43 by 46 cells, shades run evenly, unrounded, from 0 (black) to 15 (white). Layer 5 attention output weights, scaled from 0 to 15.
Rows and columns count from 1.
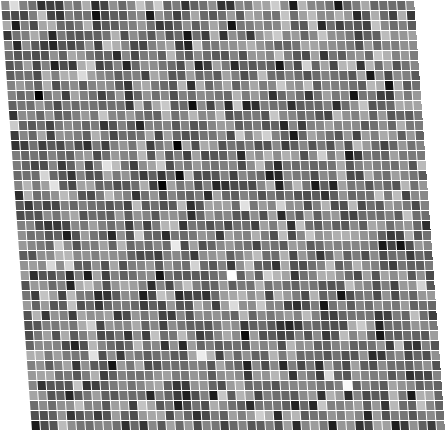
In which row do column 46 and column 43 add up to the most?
4
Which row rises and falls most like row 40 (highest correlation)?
9
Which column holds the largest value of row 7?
34
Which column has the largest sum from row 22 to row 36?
8
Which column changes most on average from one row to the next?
6
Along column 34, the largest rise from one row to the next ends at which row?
7
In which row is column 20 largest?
36
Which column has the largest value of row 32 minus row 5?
2
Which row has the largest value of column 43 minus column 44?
20
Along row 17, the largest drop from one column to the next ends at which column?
18
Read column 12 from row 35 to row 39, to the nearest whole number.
6 8 7 7 7
